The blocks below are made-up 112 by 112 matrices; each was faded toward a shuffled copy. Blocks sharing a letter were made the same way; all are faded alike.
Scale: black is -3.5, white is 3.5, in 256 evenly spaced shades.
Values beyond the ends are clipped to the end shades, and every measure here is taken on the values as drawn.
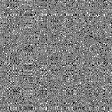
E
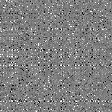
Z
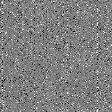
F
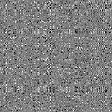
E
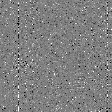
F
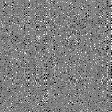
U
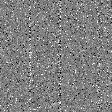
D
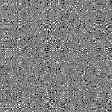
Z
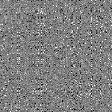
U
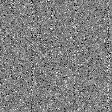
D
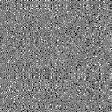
E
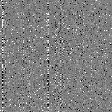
U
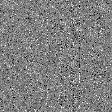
D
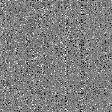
F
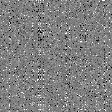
F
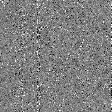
D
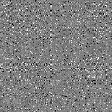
Z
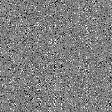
F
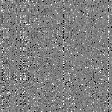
U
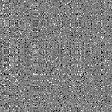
E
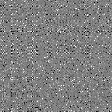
Z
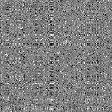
E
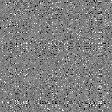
Z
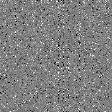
F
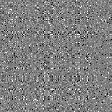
E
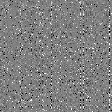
U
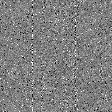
D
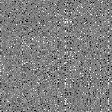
U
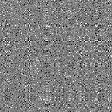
E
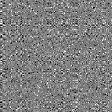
E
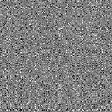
E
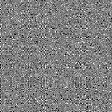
E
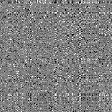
E
